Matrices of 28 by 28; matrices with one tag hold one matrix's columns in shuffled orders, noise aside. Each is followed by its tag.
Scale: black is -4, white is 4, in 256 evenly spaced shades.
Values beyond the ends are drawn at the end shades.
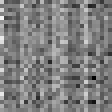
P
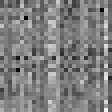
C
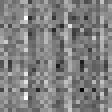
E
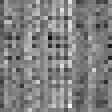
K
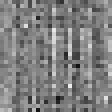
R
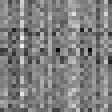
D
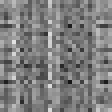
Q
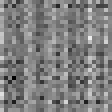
P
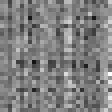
E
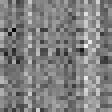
D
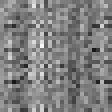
Q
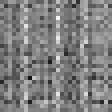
P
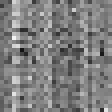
D
